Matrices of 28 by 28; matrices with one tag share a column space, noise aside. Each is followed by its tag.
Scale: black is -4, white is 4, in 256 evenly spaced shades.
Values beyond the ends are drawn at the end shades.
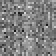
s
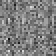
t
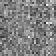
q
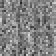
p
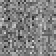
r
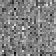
p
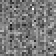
r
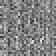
t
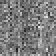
s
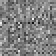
q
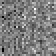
s
